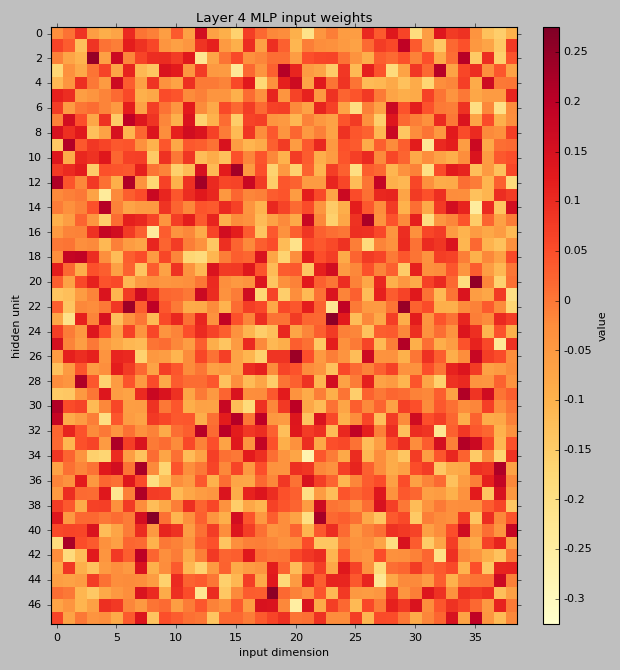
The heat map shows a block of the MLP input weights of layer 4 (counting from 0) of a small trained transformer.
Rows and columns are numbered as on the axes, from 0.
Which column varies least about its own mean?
10
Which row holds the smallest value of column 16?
30
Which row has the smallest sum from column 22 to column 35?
41
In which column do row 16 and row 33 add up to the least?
8
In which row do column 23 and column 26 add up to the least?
22
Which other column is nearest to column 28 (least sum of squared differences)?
11
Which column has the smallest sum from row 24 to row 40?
21
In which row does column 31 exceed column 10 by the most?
26
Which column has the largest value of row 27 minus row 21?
17
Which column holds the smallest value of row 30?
16
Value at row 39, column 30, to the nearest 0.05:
-0.15
